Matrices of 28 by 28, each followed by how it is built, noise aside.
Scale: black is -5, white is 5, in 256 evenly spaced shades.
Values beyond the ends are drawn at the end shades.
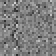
uneven columns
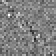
banded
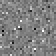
sparse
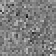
block diagonal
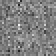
uneven columns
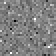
sparse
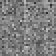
blocks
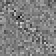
banded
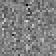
uneven columns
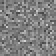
noise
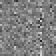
uneven columns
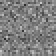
repeating columns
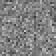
noise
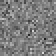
block diagonal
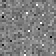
sparse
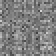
blocks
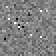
sparse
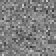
noise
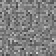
repeating columns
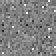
sparse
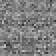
blocks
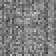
blocks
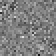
block diagonal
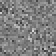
block diagonal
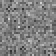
blocks
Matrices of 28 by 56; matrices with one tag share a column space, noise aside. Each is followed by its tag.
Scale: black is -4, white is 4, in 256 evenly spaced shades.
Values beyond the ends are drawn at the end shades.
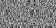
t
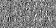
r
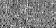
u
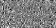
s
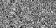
s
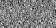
t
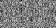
r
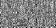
u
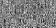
u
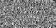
s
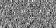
t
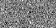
s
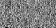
u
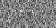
t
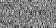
t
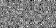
s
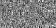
t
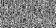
u
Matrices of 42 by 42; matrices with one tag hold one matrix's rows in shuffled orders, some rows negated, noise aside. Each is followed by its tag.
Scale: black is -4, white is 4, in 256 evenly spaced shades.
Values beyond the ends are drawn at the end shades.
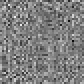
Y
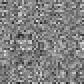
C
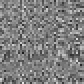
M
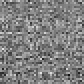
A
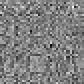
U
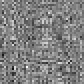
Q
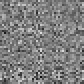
C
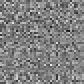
U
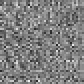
U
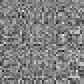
M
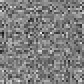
A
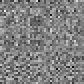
U
